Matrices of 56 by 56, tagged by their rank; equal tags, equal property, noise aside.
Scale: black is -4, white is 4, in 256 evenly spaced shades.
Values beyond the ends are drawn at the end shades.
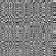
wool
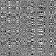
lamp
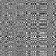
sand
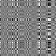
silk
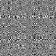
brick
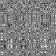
brick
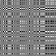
silk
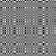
silk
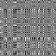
sand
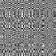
wool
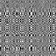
sand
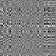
sand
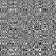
lamp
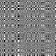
silk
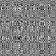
wool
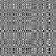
sand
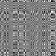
sand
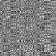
lamp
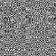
brick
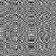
wool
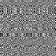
wool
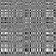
silk
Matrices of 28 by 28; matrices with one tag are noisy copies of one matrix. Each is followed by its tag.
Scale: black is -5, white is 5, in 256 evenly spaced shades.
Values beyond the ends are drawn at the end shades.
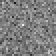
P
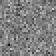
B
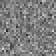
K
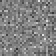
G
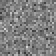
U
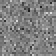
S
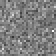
K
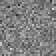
B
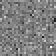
G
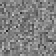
K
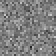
S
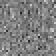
K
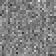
G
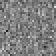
K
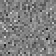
U
